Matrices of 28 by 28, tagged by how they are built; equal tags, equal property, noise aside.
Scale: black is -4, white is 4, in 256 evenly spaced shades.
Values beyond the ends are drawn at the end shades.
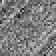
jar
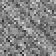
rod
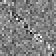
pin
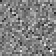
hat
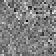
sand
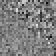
sand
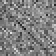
rod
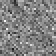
rod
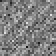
jar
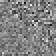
sand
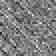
rod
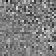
sand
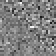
sand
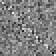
hat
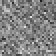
rod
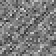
jar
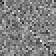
hat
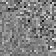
sand
